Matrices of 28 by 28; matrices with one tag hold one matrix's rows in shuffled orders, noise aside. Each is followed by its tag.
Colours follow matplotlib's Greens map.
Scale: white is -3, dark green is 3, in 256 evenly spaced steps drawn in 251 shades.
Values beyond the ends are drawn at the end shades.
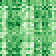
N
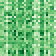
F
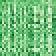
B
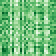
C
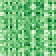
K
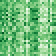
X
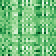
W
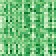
K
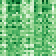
N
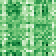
N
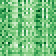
W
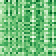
K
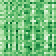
K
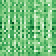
B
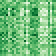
X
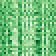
W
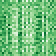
W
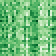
X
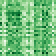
N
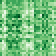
N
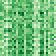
F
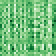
B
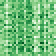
F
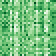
C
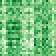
N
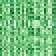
B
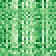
W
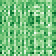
B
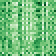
W
